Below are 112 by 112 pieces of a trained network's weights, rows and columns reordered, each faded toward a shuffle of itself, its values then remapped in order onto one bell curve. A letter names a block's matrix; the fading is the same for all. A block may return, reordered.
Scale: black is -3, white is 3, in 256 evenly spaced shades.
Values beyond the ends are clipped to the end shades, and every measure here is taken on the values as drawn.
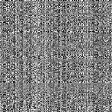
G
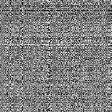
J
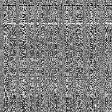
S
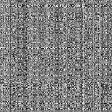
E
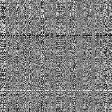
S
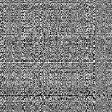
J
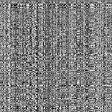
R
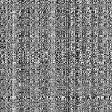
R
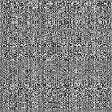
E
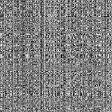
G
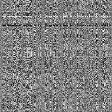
S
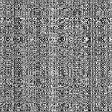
R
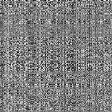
G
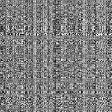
R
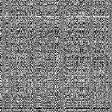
J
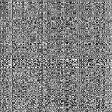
E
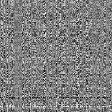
S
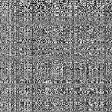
E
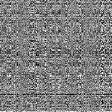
J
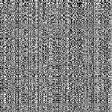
R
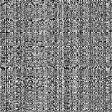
R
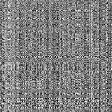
R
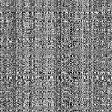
R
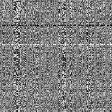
S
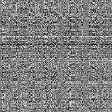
J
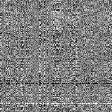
S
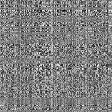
E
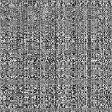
E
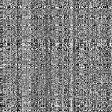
R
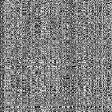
G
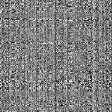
E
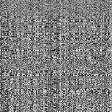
E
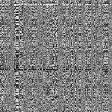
S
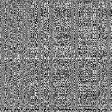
S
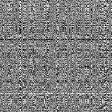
J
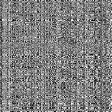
G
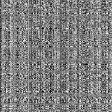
R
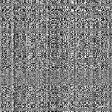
G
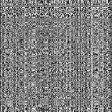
R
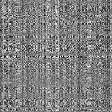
R
